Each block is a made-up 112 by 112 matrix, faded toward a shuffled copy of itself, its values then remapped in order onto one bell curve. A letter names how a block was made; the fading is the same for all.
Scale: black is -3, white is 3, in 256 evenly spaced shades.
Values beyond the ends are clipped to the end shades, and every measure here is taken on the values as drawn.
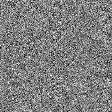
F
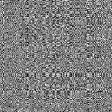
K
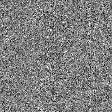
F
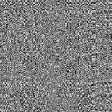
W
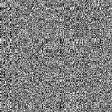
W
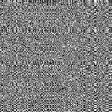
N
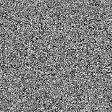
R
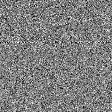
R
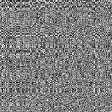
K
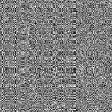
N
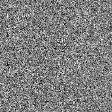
F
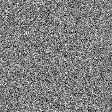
F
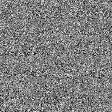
R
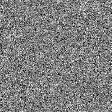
F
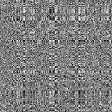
N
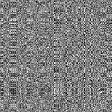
N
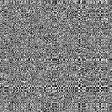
K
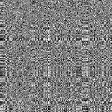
K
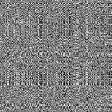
K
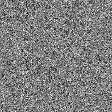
F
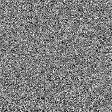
R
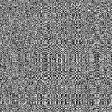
N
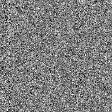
F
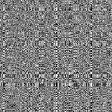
N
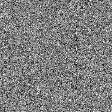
F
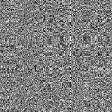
W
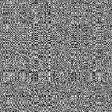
K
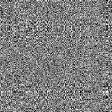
W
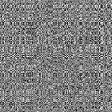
N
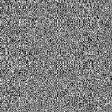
W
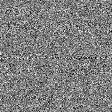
R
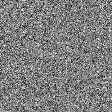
F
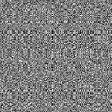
K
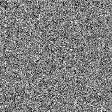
F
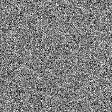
F
